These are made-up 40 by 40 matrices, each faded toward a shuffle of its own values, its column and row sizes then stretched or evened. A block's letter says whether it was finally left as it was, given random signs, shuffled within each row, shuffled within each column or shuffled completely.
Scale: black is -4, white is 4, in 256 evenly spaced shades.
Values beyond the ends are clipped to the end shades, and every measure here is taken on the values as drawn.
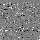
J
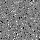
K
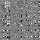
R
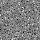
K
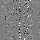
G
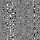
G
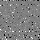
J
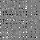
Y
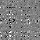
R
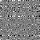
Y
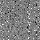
G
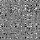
R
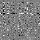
R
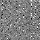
G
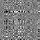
Y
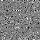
J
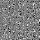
G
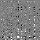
R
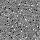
K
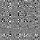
Y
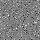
K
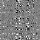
R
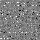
J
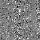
G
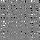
Y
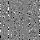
G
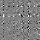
Y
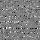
J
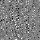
G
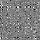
Y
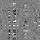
Y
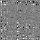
R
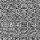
Y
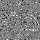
J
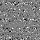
J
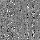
G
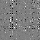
R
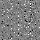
G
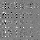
Y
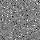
K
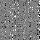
G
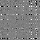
R
